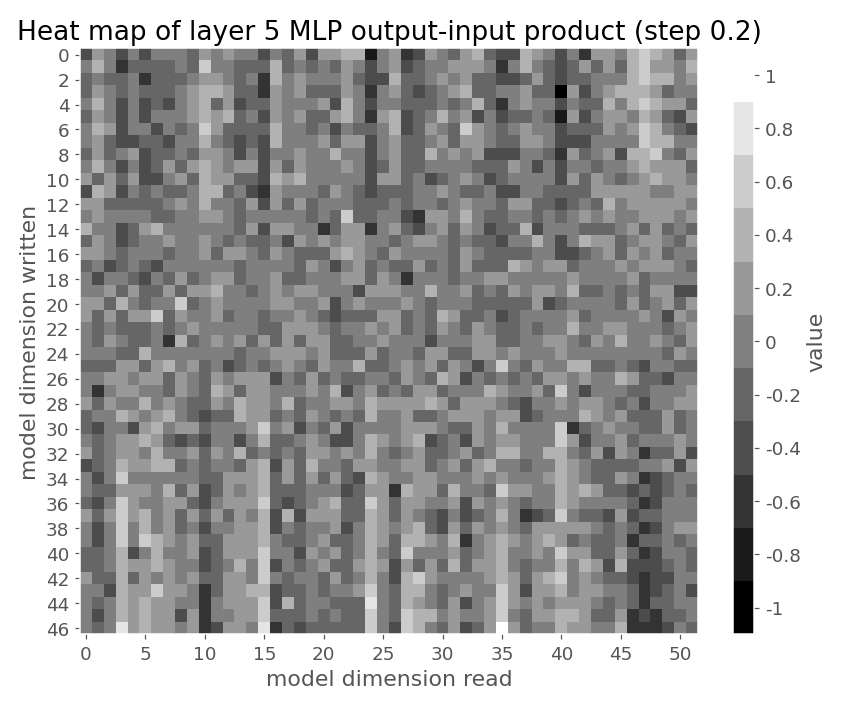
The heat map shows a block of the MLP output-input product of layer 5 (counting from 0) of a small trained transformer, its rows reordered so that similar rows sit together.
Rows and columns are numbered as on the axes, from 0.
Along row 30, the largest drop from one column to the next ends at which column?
41
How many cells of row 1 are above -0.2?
31
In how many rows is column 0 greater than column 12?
10
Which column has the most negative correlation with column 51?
36
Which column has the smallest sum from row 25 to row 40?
47
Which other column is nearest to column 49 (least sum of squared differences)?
20
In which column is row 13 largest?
22
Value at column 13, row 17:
-0.2
